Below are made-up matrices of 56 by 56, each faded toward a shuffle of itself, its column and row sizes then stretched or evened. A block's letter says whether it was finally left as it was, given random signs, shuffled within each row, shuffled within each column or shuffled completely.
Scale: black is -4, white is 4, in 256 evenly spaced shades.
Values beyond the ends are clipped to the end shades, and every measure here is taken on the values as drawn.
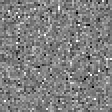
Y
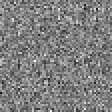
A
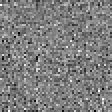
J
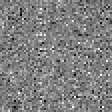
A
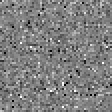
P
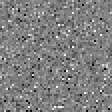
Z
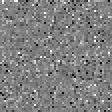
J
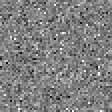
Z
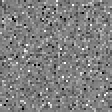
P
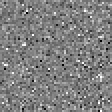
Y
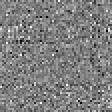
A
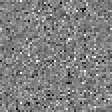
A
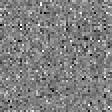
A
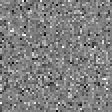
J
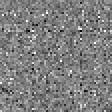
J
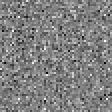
J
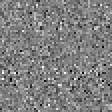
P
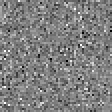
Y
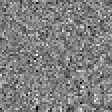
A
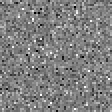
Z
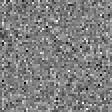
Y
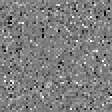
J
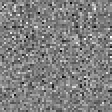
A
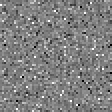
Z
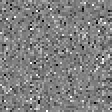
Y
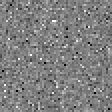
Z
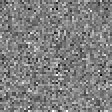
J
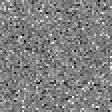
P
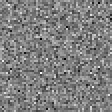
Y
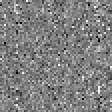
Y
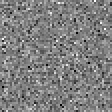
Y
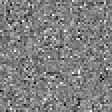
J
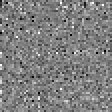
J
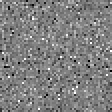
Z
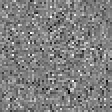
A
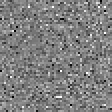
A
